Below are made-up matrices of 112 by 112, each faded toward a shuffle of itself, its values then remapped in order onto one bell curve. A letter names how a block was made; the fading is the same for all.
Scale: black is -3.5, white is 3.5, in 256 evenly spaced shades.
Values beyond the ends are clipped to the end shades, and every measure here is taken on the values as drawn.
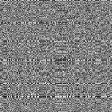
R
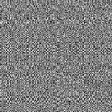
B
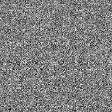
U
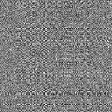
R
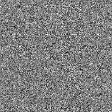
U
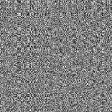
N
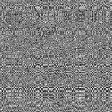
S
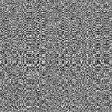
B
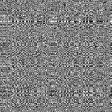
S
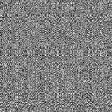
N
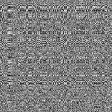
R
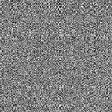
N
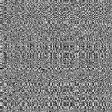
B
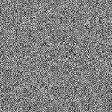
N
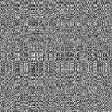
B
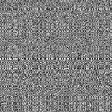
S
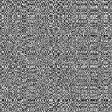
B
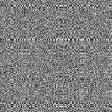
R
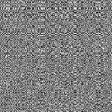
R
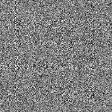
U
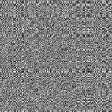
S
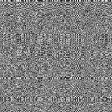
R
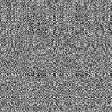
R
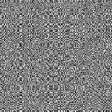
B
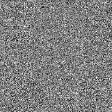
U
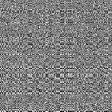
R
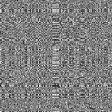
S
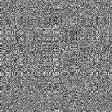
N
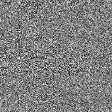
U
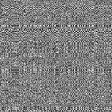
R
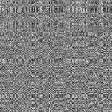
B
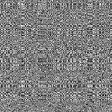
S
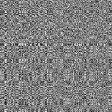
B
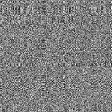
N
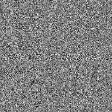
U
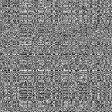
S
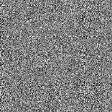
U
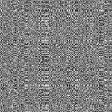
B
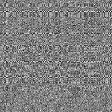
R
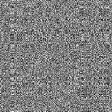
N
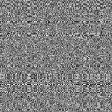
R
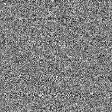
U
